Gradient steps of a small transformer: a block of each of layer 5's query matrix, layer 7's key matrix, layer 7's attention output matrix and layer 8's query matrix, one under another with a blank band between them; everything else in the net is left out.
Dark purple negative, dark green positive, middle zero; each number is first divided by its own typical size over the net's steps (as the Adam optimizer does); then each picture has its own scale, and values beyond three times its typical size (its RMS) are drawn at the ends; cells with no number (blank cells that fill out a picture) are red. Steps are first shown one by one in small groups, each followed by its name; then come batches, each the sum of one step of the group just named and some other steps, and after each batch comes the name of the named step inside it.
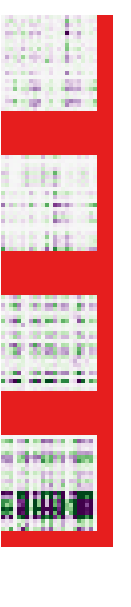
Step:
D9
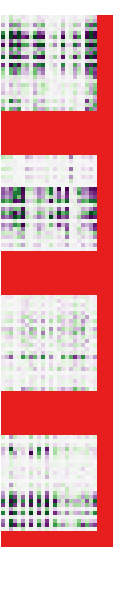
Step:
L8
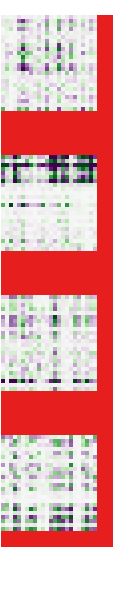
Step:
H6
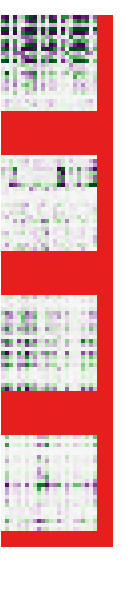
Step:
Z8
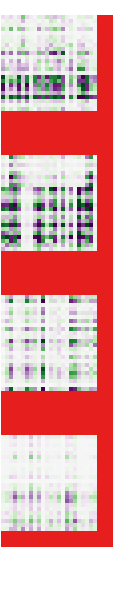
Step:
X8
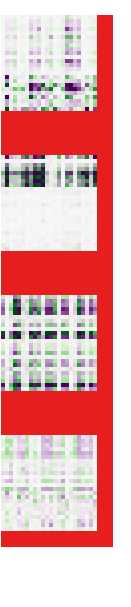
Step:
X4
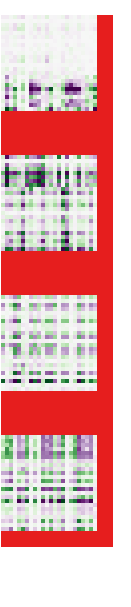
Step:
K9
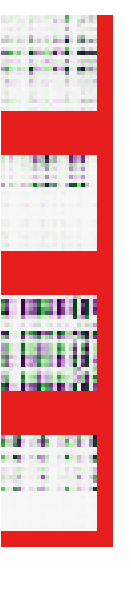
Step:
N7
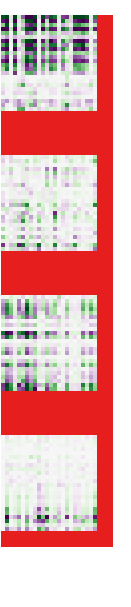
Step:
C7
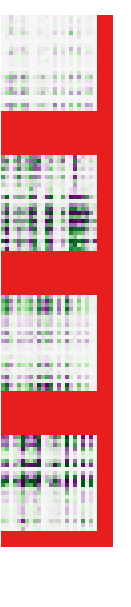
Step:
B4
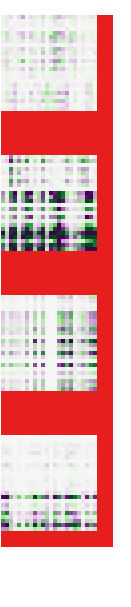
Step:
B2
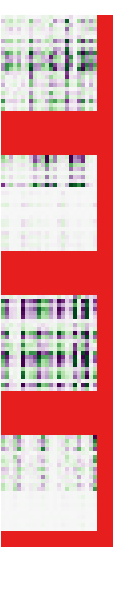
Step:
N7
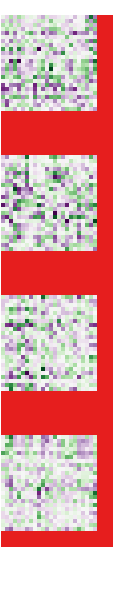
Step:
X8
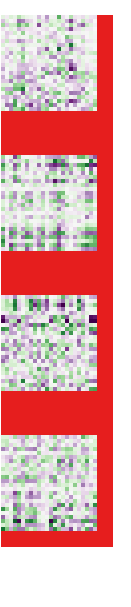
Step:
H6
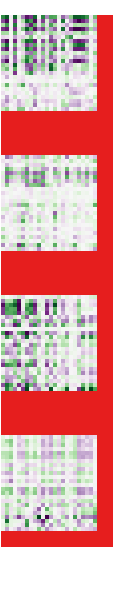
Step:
C7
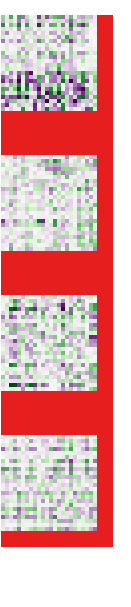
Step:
X4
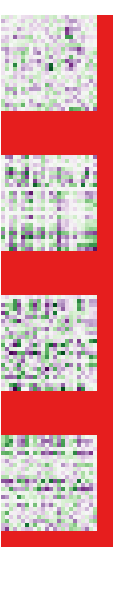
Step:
B2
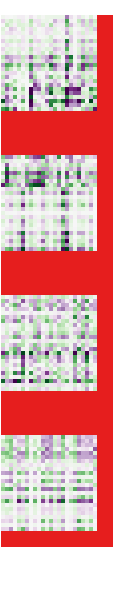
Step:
K9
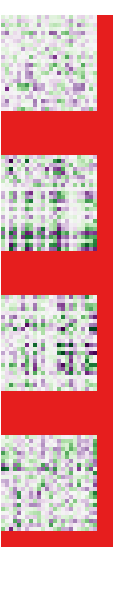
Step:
B2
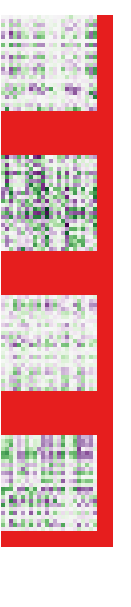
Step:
K9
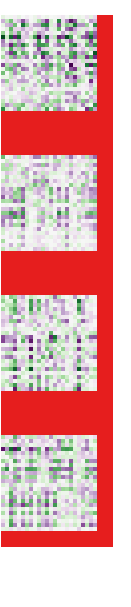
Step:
L8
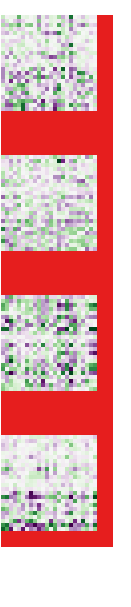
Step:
B4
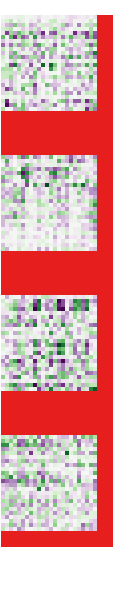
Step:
L8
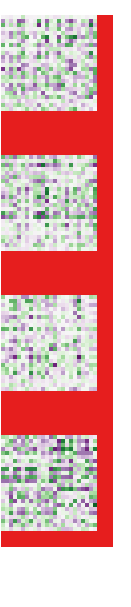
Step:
X8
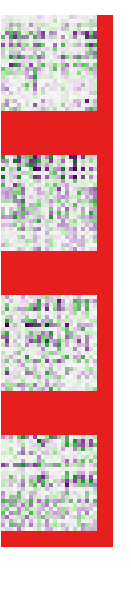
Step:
L8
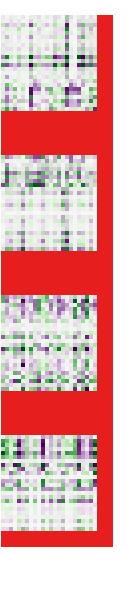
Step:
K9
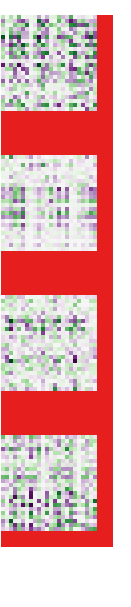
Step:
L8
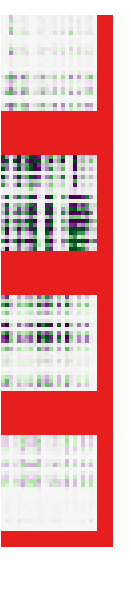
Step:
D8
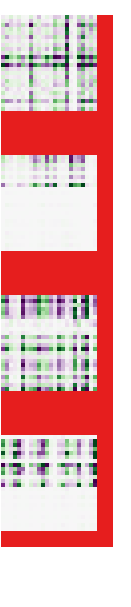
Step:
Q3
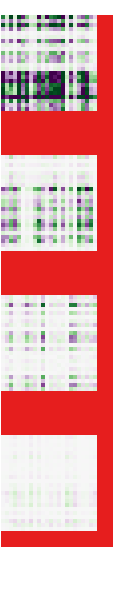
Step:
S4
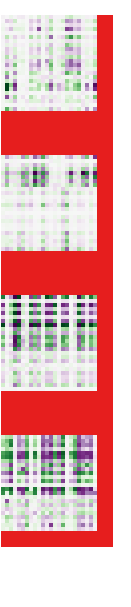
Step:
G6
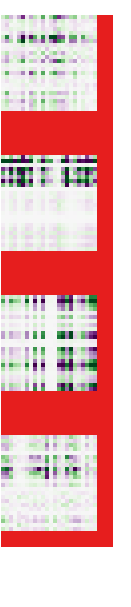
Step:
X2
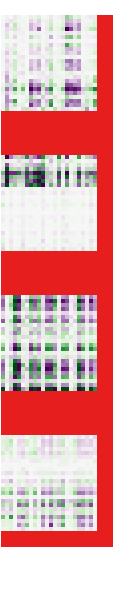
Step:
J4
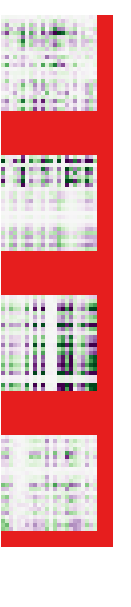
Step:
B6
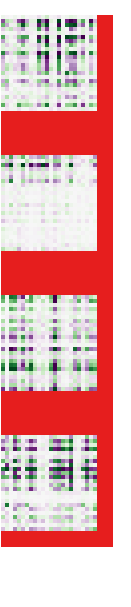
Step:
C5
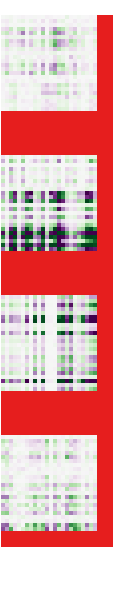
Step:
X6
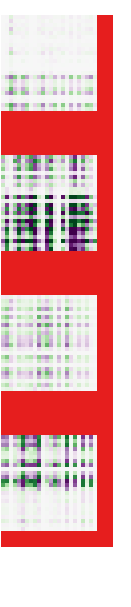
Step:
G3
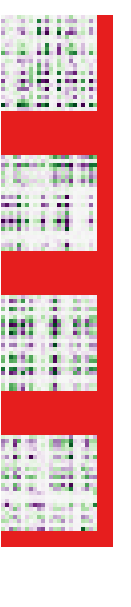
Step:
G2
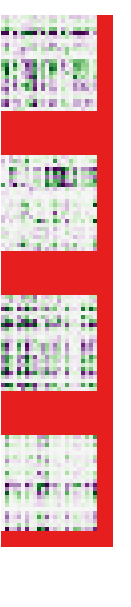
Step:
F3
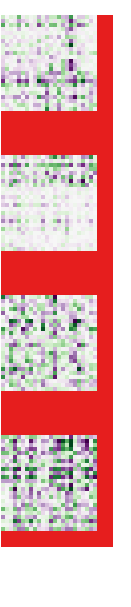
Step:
G2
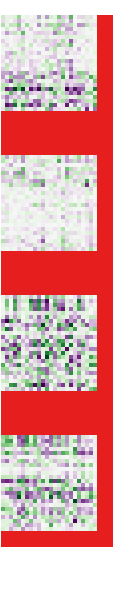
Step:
B6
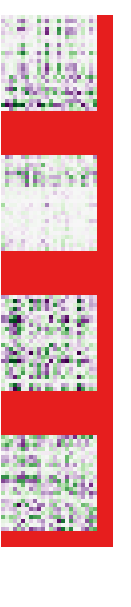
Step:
J4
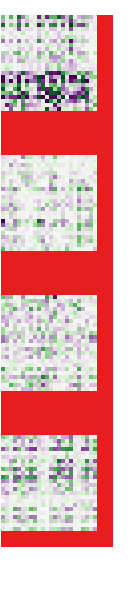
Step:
S4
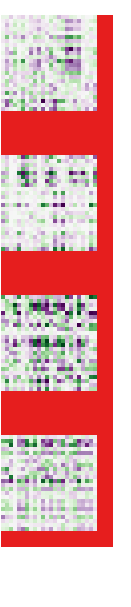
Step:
G6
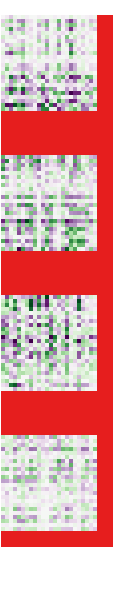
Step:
D8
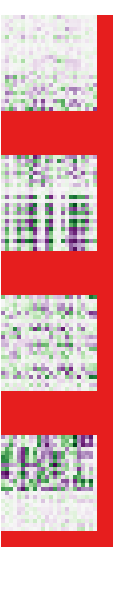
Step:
G3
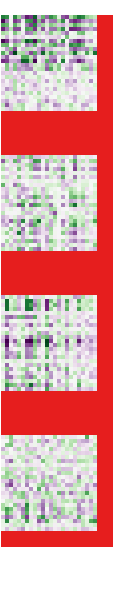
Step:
G3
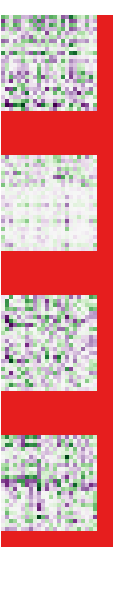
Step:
G2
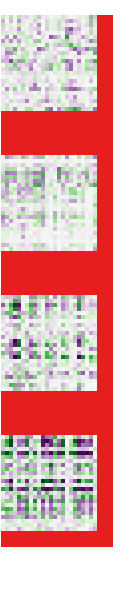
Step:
G6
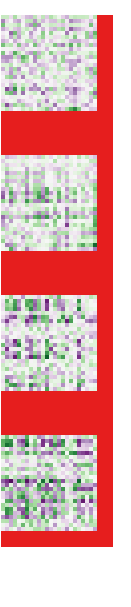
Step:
X6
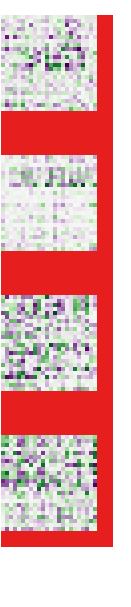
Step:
Q3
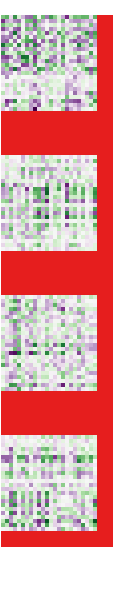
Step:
B6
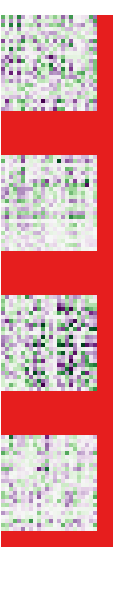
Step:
B6
